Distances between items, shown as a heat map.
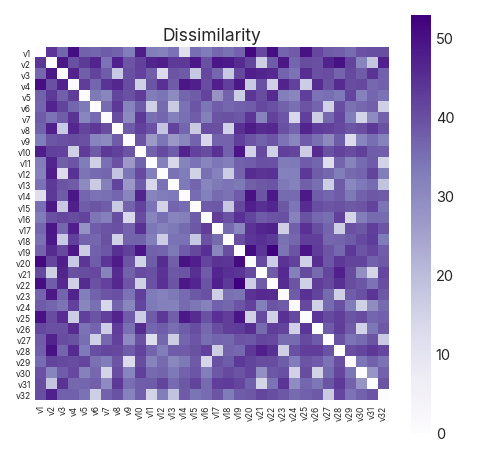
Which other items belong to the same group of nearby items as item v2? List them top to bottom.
v21, v31
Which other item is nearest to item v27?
v11
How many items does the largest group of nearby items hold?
5
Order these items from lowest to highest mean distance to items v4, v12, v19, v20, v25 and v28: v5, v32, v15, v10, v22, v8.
v10, v22, v5, v32, v15, v8
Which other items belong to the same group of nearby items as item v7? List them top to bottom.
v24, v26, v30
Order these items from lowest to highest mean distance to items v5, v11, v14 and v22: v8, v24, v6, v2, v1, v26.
v6, v1, v24, v26, v8, v2
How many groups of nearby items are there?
9
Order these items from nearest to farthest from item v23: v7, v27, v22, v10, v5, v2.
v5, v27, v7, v10, v22, v2
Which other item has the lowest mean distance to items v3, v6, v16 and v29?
v9
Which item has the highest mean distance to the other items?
v2
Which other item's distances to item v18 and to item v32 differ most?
v8
